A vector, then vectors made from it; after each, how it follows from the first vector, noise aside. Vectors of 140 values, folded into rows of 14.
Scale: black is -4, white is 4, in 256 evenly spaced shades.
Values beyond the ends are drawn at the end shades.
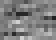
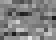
copied.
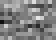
reversed.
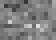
reversed, negated, partly zeroed.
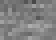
reversed, negated, shrunk.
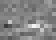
reversed, negated, partly zeroed.
